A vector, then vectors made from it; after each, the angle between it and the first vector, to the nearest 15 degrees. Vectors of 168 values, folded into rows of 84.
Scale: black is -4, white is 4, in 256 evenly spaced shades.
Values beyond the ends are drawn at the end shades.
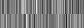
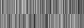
45 degrees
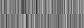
165 degrees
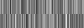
135 degrees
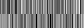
75 degrees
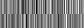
150 degrees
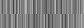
75 degrees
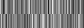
90 degrees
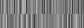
45 degrees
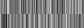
135 degrees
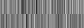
165 degrees
